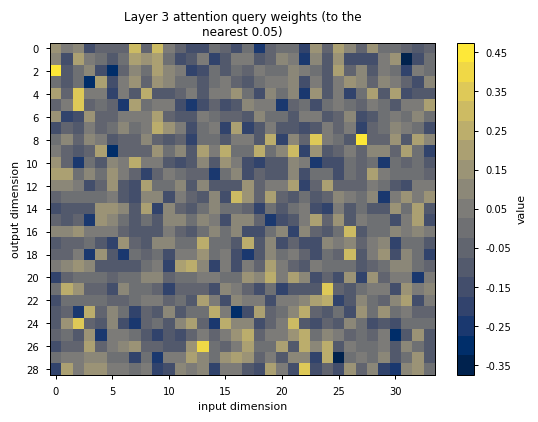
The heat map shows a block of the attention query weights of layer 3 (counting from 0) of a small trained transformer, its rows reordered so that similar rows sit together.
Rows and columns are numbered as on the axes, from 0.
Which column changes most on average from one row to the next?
23
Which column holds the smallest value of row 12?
22
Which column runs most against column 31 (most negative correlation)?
0
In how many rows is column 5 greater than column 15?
11
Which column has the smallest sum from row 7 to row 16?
12
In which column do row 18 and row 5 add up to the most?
2
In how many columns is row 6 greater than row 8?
16
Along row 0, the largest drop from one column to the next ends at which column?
8
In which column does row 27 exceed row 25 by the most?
4
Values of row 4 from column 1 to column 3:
-0.05 0.35 0.05
